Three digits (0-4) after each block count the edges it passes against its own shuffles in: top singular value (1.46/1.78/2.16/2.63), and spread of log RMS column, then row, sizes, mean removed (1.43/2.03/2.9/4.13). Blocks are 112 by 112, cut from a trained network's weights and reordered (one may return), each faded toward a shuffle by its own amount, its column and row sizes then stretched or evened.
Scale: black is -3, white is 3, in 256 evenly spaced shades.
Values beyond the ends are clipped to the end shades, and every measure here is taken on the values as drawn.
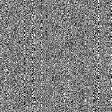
2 3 0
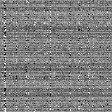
4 3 1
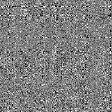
1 3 3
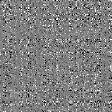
3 3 2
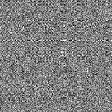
4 1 2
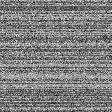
4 0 0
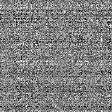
2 3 2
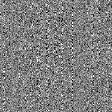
2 3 0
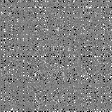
2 3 3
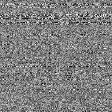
0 1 4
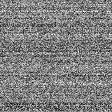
2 0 2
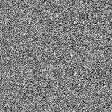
2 0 0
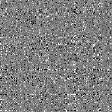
3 3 2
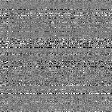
1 2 4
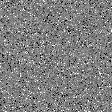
0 0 1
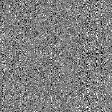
0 3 0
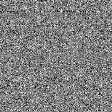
1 0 2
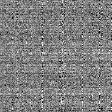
2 3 1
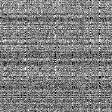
4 3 1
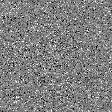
0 0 1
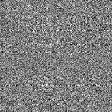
2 1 2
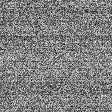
1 0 0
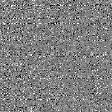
3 2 2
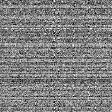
4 2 1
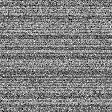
4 0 0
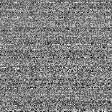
1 1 3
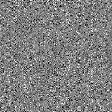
2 2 1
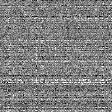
4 3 3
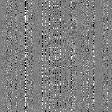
3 4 0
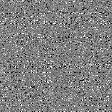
0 1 3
